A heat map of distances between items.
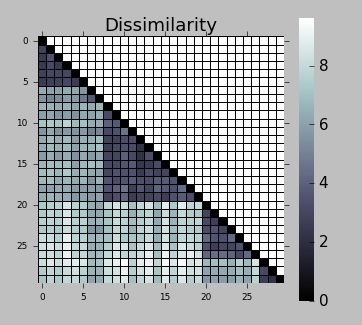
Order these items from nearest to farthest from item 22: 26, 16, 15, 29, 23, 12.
23, 26, 29, 16, 12, 15
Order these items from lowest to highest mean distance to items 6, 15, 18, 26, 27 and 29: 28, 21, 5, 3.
28, 21, 5, 3
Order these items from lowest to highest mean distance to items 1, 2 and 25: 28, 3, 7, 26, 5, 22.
5, 3, 7, 22, 26, 28
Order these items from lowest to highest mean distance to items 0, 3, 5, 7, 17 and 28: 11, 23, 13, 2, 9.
2, 11, 9, 13, 23
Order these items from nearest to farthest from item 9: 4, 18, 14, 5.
14, 18, 4, 5
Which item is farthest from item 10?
27
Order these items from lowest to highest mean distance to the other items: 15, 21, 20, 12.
12, 15, 21, 20
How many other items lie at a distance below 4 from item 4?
5
